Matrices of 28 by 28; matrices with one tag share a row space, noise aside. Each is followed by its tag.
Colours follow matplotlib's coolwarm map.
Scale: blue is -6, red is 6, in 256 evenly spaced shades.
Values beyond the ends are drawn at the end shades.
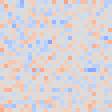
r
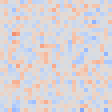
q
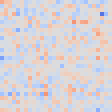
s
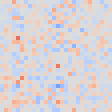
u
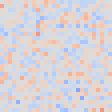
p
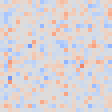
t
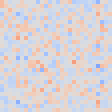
s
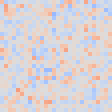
r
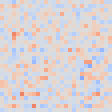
q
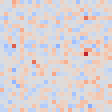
q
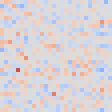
s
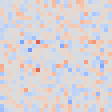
p
